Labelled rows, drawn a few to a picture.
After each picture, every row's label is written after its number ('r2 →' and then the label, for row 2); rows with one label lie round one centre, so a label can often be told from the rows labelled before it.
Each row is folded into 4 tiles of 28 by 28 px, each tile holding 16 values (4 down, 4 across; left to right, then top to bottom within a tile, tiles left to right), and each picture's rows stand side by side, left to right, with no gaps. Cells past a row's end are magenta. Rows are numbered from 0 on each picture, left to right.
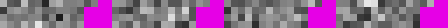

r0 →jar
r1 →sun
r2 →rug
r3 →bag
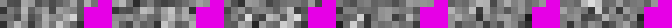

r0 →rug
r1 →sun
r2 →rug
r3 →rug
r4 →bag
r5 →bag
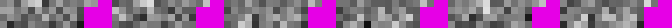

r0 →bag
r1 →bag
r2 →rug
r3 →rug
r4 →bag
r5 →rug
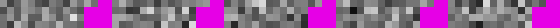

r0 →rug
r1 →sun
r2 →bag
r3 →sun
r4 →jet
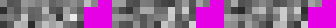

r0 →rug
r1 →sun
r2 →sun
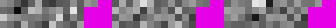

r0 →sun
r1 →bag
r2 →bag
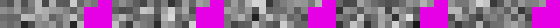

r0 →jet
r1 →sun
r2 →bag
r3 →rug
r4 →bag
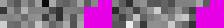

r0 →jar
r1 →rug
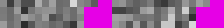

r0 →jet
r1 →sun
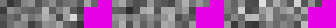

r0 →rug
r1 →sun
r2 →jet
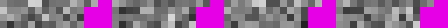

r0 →bag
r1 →sun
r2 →bag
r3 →sun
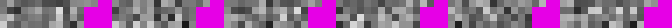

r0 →sun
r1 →jar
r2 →sun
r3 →rug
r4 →bag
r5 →sun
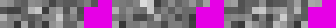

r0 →sun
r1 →bag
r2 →sun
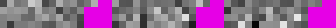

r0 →bag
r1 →rug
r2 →rug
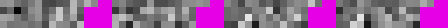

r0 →sun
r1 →sun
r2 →rug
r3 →rug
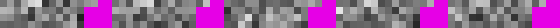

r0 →bag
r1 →bag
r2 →rug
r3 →bag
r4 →bag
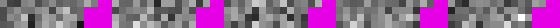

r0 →rug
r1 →jar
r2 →bag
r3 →rug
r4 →rug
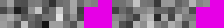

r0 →sun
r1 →jar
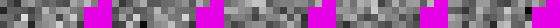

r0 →rug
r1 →rug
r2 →bag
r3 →bag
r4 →sun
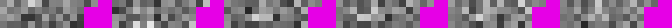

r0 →bag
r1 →jar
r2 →jet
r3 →jet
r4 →jet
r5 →jet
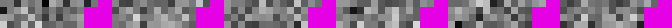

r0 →jar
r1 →rug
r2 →jet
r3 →sun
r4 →bag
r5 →rug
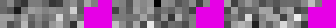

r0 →sun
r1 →jar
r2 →rug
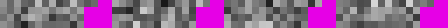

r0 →jet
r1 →sun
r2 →jar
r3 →jet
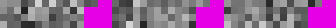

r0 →jet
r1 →rug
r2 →jar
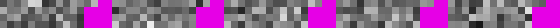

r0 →bag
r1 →jar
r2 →sun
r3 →sun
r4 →jet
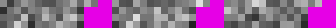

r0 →rug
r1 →rug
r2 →bag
